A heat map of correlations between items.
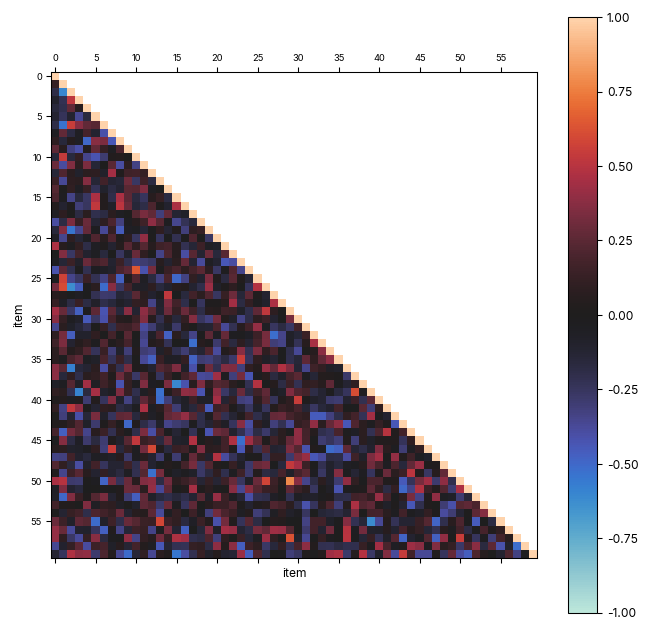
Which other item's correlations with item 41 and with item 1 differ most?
2
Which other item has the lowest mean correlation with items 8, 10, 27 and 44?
4
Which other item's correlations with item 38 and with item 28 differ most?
15
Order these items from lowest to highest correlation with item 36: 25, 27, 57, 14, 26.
25, 14, 27, 26, 57
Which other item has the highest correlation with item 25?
1
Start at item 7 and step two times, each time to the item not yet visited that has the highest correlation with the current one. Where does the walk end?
12
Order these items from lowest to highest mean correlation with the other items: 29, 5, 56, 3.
3, 5, 56, 29
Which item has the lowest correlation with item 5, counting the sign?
55
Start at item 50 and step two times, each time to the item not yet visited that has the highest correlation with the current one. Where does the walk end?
57
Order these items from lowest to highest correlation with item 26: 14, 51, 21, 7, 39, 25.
14, 21, 51, 39, 7, 25
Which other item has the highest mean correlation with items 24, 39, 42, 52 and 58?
47
